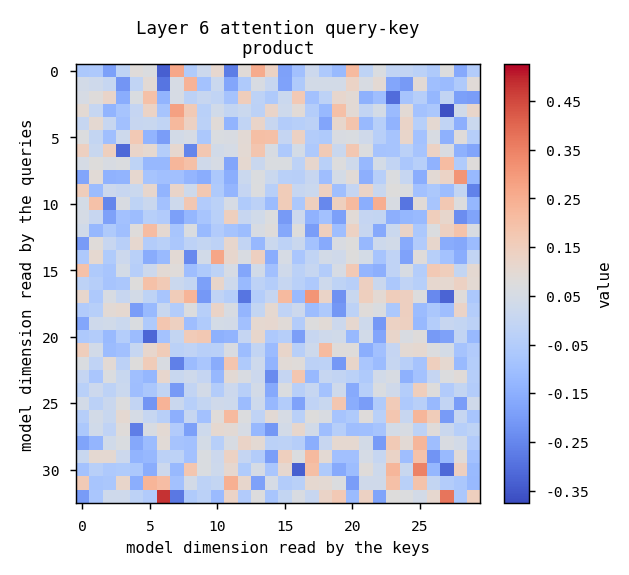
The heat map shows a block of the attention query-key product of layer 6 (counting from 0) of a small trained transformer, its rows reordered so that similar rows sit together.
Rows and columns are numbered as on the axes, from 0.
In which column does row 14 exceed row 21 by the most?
10
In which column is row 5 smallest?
6
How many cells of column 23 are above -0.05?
24
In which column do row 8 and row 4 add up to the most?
20
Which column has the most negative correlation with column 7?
11
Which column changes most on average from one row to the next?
27
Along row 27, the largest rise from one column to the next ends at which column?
5
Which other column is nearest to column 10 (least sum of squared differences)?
1
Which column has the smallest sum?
29
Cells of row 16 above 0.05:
9
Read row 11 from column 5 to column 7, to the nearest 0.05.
-0.05 -0.05 -0.2
